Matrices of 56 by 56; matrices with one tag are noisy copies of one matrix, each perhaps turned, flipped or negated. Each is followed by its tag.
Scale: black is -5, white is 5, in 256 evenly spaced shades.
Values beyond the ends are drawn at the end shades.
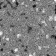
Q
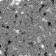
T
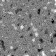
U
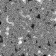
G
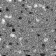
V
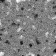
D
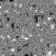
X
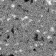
X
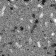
U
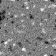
T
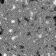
D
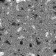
D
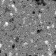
T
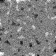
D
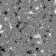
X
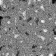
D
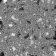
D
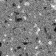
X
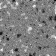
Q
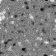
T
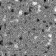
V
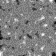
D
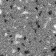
X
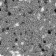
T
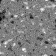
T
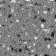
V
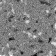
U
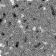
U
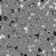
Q
